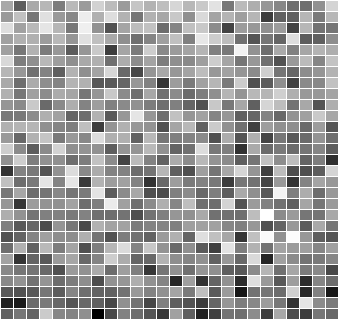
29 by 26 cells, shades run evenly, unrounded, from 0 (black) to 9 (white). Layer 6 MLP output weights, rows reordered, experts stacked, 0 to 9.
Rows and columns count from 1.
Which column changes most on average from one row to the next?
21
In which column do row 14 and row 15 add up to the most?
16
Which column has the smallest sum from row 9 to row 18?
13
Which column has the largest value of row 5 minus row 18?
12
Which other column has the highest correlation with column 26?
19
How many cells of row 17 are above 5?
10
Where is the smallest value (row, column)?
29, 8
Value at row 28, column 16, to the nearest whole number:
2
